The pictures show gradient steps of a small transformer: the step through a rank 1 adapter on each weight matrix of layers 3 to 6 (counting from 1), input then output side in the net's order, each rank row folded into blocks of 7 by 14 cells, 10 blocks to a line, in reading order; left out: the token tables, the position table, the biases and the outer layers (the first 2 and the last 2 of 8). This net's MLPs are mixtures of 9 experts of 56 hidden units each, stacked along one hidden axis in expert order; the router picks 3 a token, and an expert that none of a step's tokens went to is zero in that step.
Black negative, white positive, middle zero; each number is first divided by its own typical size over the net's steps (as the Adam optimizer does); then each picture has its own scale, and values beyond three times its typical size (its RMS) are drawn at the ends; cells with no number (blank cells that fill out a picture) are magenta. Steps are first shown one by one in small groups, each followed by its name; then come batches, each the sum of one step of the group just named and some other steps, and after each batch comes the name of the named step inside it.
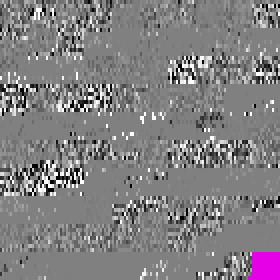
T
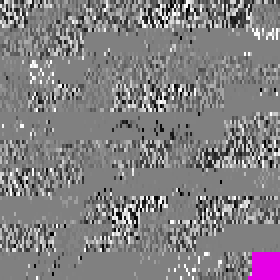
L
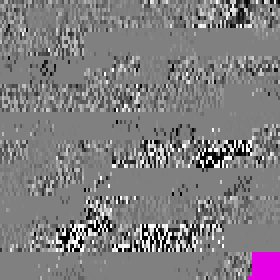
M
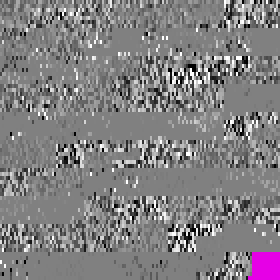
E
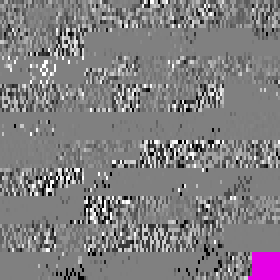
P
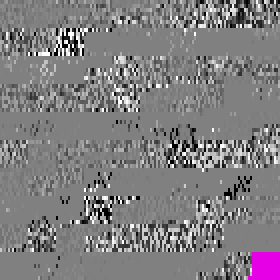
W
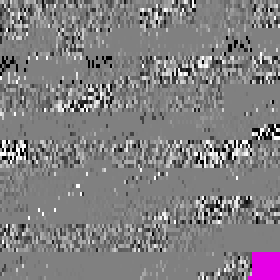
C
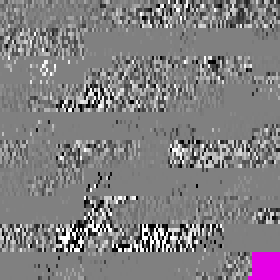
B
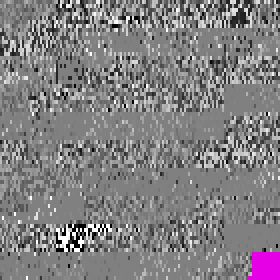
B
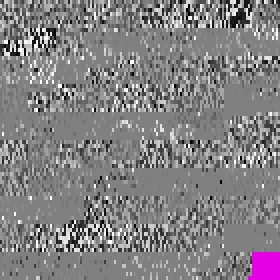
L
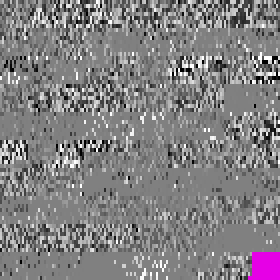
T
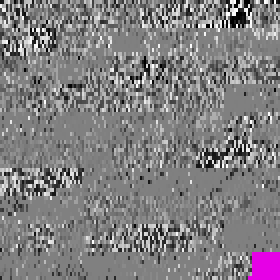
M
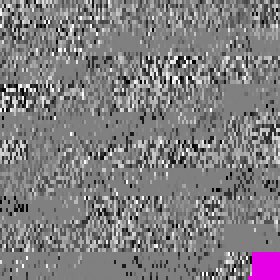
W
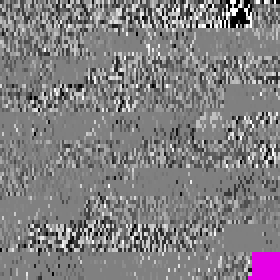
M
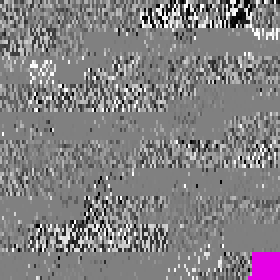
L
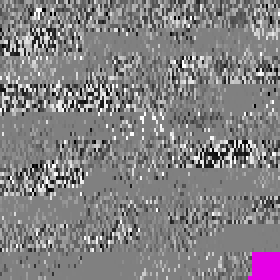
T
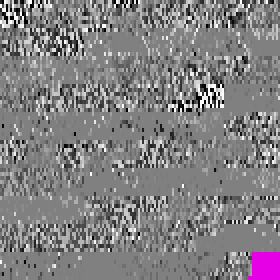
E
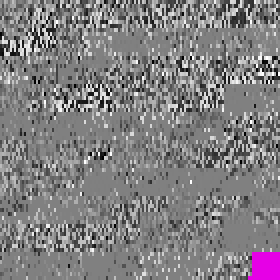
T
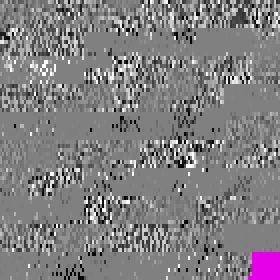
P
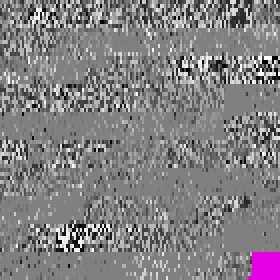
T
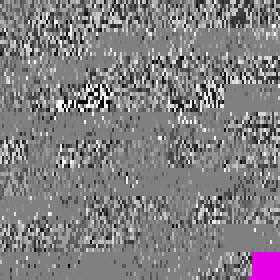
W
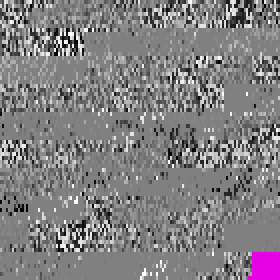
W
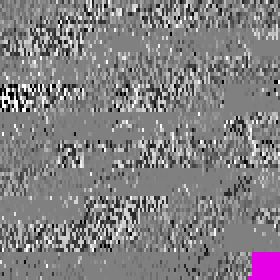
E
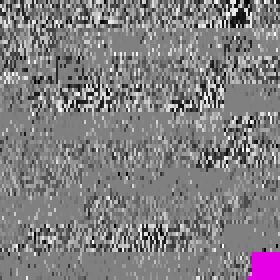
M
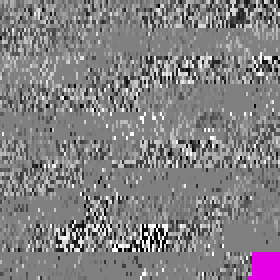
T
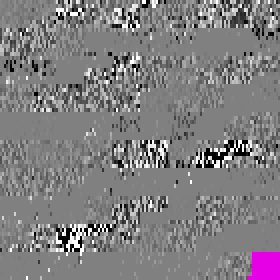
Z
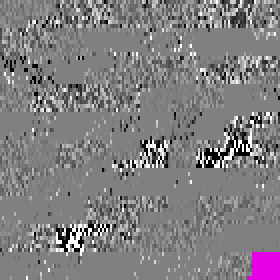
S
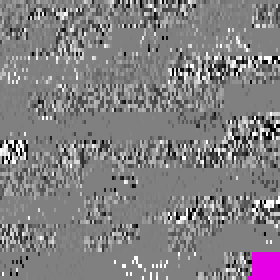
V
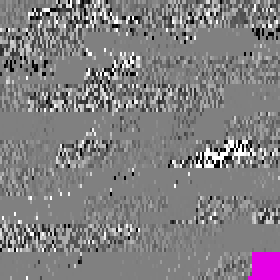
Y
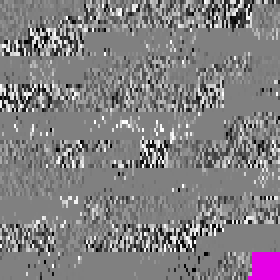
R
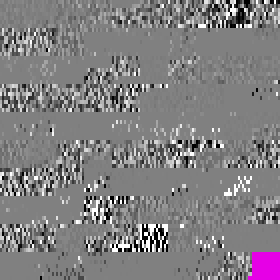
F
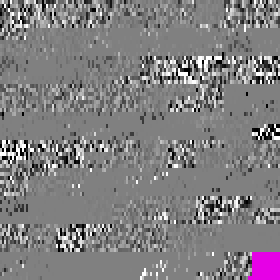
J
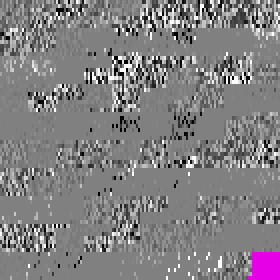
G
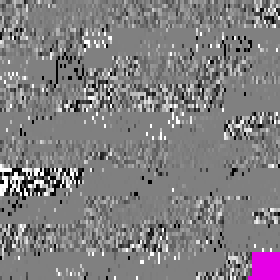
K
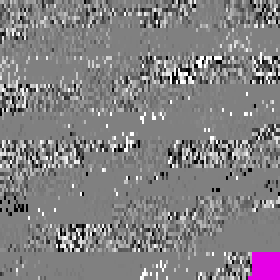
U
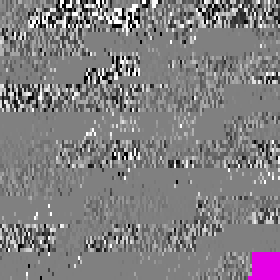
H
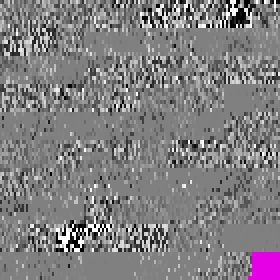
F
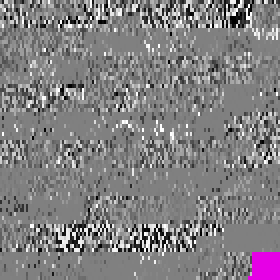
R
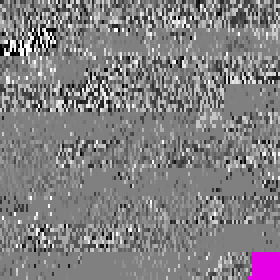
G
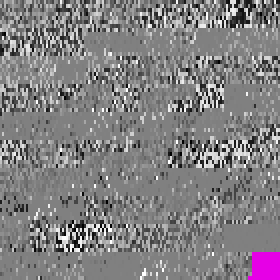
U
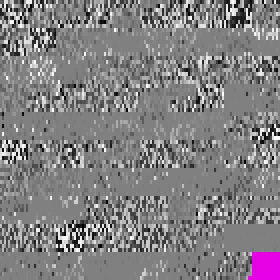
J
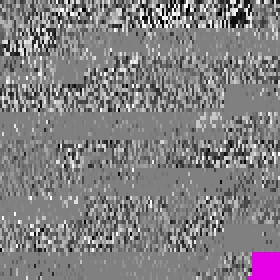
Z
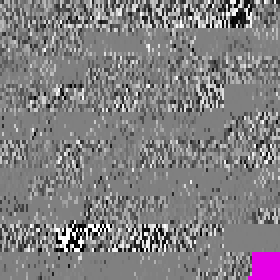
R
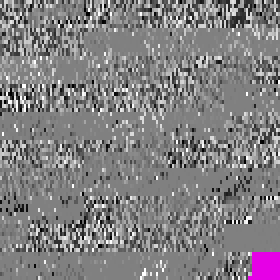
U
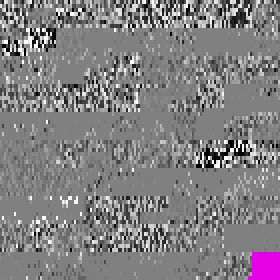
Z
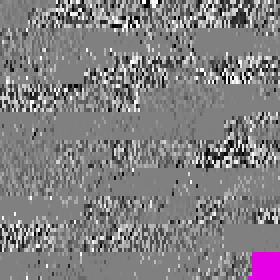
Z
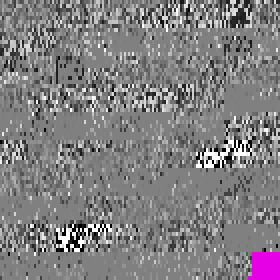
Y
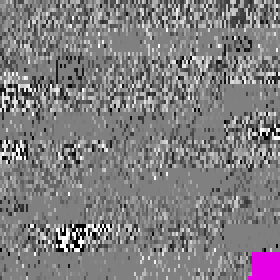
J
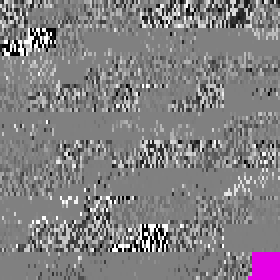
F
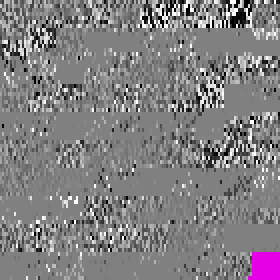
S
